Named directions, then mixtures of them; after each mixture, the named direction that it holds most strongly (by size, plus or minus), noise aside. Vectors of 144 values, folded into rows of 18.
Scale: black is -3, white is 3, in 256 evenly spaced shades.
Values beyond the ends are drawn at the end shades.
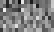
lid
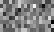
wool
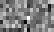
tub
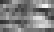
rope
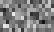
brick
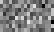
wool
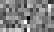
tub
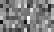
tub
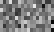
wool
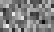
brick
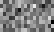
wool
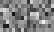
brick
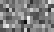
tub
